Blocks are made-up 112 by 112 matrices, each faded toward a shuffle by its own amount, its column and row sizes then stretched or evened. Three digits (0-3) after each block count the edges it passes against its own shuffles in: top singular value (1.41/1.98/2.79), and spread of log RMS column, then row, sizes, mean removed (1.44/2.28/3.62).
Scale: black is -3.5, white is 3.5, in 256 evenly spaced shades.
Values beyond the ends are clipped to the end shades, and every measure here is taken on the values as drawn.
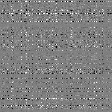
1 2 3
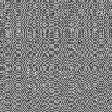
3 0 0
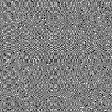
3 0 1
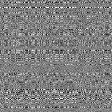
3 0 3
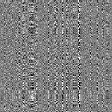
3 3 1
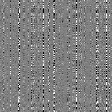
3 3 0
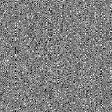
2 2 0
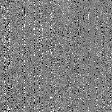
0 3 0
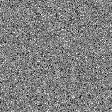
1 0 0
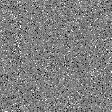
1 1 0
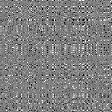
3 2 2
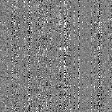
1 3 1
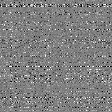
2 1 3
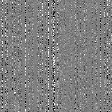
1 3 0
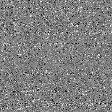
0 0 2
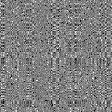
3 2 0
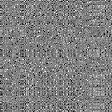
3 1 1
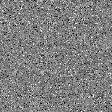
1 0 1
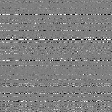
3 0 3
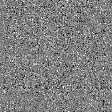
1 1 1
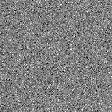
2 0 0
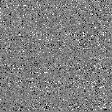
0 1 2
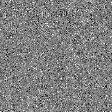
1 1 1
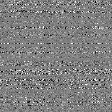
1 1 3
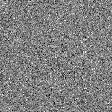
1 0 0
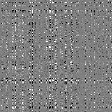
3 3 2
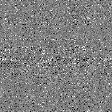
0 1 2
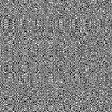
3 1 1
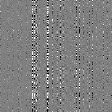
3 3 1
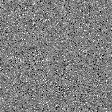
1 1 0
